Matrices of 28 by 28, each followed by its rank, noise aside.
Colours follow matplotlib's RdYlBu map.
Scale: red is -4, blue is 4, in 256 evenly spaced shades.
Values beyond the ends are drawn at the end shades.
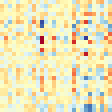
three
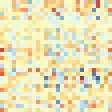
four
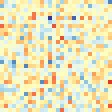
eight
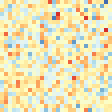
eight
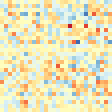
six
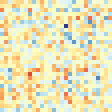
eight
